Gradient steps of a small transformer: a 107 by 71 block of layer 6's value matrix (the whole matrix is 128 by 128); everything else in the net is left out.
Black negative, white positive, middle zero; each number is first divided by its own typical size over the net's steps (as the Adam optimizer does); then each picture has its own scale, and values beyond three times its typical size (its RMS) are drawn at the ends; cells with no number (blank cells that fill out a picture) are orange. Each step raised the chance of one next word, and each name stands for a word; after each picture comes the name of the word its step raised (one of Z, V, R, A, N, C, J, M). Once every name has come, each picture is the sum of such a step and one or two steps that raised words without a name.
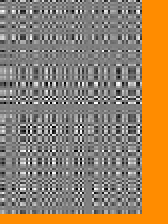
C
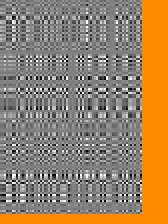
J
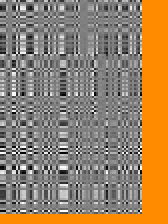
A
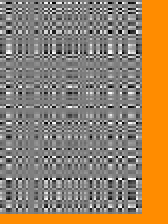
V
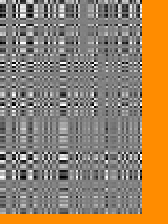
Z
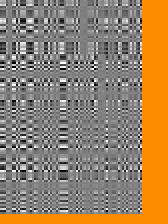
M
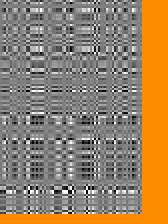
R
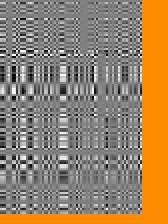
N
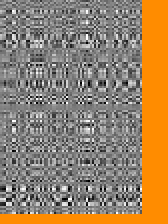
C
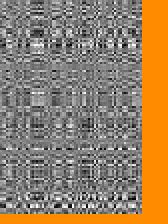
V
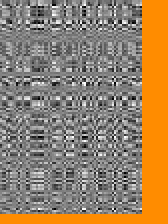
M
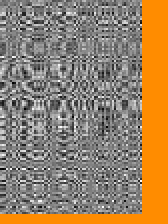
J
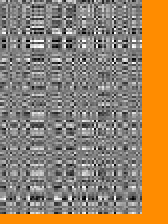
Z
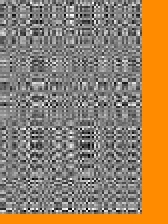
Z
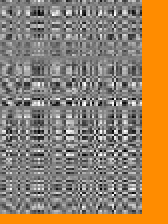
C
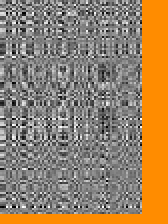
V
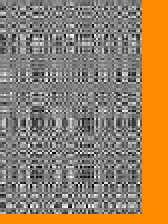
A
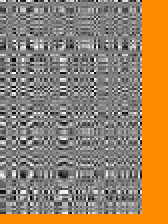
R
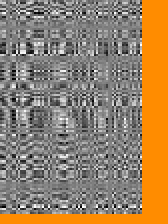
V
